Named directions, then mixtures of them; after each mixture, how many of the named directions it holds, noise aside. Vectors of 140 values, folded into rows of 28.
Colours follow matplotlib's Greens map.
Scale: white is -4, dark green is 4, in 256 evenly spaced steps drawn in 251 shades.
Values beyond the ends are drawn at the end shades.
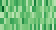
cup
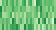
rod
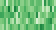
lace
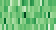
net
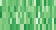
two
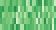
three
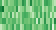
four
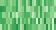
four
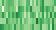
three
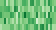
two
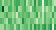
two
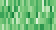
one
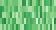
four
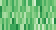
one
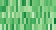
three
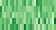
one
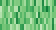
two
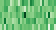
one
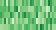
two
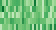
one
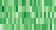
three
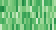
four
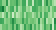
two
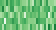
three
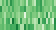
two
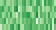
four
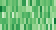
three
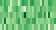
one
